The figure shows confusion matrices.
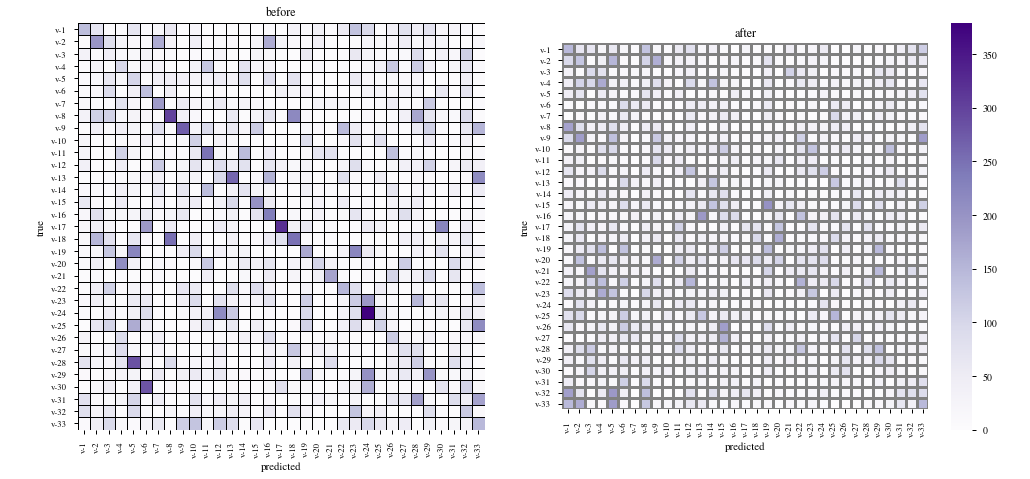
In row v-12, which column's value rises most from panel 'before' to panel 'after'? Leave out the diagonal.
v-24
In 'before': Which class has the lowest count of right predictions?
v-3
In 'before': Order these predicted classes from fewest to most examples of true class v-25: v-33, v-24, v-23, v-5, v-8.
v-8, v-24, v-23, v-5, v-33
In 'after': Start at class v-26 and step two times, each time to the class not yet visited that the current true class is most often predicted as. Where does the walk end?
v-19
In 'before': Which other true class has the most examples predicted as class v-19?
v-29
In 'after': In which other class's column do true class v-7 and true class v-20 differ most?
v-9
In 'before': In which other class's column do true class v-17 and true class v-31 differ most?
v-30
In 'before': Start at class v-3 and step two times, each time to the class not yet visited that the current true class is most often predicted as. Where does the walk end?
v-23
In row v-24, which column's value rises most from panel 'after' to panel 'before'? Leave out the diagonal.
v-12
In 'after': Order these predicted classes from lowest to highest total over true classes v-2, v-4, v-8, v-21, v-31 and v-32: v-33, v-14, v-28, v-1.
v-28, v-14, v-33, v-1
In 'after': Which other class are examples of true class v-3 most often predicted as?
v-21
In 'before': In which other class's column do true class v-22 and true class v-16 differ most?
v-33
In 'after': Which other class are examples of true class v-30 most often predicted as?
v-3
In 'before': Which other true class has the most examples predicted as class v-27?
v-20
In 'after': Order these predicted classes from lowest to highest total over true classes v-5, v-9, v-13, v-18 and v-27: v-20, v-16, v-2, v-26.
v-26, v-16, v-20, v-2
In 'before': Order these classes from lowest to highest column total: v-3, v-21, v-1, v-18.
v-21, v-1, v-18, v-3
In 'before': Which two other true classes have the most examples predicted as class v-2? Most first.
v-18, v-8
